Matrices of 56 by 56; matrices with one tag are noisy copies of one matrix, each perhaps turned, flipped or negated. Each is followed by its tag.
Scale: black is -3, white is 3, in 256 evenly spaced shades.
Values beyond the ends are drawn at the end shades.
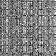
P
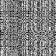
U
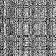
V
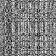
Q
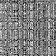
P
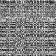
U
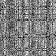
V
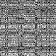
V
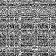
V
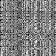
U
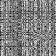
U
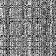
V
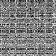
P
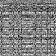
Q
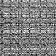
P
